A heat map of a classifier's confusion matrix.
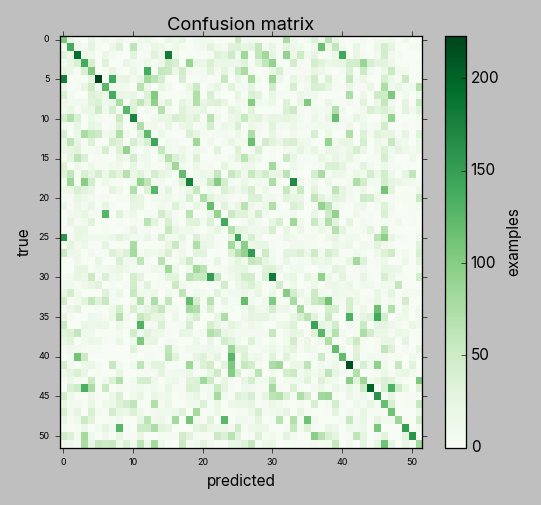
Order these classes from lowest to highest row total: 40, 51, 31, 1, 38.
31, 38, 40, 1, 51
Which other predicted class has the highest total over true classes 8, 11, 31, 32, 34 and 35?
45
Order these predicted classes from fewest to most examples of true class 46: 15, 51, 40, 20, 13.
40, 15, 20, 51, 13
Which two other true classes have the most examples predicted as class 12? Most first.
4, 5
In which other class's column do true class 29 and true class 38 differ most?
11
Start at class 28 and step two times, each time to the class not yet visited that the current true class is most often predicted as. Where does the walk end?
24
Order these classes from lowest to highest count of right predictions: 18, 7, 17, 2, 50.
17, 7, 50, 18, 2
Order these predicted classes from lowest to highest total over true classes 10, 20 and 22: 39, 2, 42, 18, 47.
42, 2, 47, 18, 39
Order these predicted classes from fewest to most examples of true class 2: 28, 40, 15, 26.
28, 26, 40, 15
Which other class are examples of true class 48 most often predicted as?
23
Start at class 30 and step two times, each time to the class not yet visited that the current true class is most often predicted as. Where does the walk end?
37
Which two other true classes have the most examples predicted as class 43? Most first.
3, 37
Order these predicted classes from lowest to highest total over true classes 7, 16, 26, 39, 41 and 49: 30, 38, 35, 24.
38, 35, 30, 24
